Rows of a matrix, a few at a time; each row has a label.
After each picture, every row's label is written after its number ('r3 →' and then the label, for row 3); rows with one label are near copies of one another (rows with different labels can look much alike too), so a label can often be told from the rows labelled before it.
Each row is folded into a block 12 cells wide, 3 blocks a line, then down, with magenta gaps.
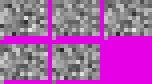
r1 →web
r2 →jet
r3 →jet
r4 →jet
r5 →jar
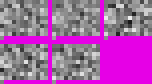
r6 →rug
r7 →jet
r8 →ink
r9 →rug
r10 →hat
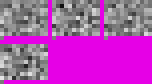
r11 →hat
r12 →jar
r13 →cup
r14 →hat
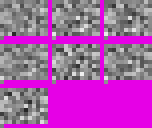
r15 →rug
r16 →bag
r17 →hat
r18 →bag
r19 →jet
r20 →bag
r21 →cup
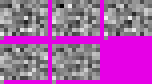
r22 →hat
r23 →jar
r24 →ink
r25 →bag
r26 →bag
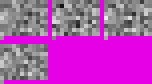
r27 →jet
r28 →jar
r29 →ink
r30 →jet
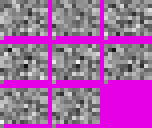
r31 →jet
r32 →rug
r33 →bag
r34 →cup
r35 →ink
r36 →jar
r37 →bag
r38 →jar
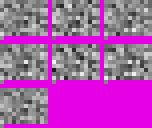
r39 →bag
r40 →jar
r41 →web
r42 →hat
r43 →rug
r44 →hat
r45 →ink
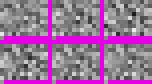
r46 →bag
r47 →hat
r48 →rug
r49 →jet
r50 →jet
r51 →jet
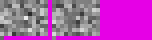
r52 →rug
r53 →hat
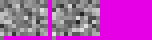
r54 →rug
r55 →bag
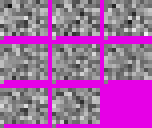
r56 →jar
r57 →jet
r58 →cup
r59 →jet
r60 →web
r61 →cup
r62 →ink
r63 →rug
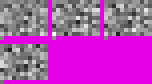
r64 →cup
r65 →bag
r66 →web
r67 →jar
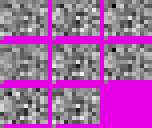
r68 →hat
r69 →web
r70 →jar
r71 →ink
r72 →hat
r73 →jar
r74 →jar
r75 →hat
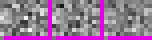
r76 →ink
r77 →jar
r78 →hat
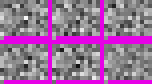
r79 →ink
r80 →jet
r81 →jar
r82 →cup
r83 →cup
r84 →jet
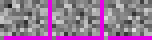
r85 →jar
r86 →rug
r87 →jet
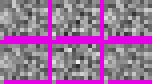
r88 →jet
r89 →jet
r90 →jet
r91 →jet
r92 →ink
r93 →jet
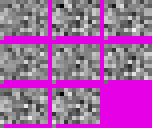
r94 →ink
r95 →jar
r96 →jar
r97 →web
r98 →cup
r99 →cup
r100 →hat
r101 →jar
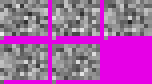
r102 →bag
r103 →jet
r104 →hat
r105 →jar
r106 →web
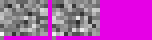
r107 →bag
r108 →hat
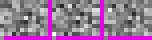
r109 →hat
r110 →bag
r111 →cup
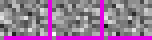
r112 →rug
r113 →bag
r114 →rug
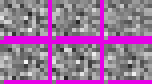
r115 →rug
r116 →web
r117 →bag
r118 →hat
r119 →rug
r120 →hat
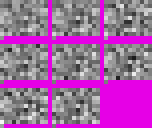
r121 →hat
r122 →hat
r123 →ink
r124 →jar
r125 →web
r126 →web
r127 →bag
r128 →cup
